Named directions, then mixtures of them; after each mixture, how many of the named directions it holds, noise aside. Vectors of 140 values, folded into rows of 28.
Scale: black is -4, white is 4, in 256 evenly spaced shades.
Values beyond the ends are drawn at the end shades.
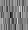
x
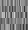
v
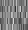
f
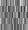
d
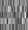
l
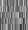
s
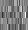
three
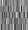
four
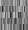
four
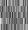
four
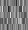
four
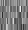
four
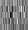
two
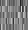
two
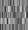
one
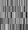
two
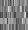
one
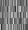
one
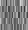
one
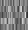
one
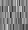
four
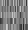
three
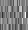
three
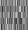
three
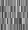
three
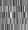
two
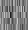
two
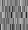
two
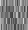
two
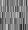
two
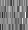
two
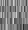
four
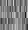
three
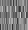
three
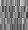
three
